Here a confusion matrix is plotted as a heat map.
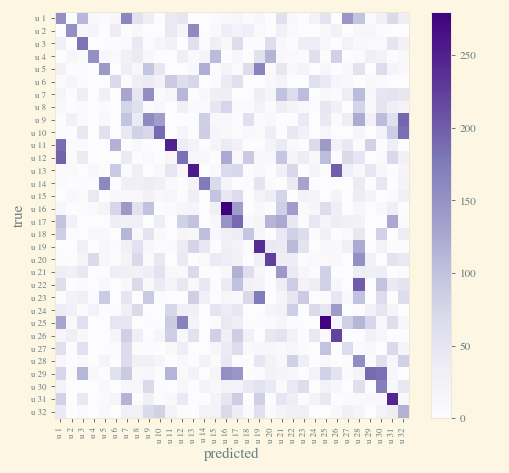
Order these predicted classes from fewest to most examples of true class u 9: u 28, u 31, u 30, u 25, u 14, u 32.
u 25, u 31, u 14, u 30, u 28, u 32
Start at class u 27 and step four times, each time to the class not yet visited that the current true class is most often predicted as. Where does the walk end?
u 7
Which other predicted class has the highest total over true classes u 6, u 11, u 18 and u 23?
u 1
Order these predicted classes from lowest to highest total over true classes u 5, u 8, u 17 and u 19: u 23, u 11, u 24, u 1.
u 11, u 24, u 23, u 1
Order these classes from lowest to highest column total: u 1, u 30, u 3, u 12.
u 3, u 12, u 30, u 1
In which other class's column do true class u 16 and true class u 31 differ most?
u 22
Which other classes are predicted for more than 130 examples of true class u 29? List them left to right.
u 16, u 17, u 30
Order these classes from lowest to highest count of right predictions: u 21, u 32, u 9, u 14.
u 32, u 21, u 9, u 14
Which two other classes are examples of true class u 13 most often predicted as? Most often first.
u 26, u 6
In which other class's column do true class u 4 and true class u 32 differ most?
u 20
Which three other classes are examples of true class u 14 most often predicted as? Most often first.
u 5, u 23, u 15
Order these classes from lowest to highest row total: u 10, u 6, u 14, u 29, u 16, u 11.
u 6, u 14, u 10, u 11, u 16, u 29
